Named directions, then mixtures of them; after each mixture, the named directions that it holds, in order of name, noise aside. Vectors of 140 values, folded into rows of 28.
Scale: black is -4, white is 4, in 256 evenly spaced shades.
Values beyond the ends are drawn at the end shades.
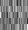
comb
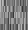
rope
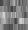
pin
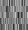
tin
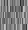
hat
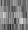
pin, rope.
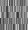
comb, hat, tin.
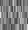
comb, pin.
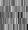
comb, pin, tin.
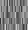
comb, hat, tin.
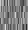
hat, rope, tin.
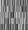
rope.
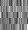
comb.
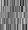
hat, rope.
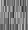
rope.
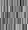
comb, hat.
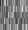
comb, hat, rope.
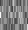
comb, pin.
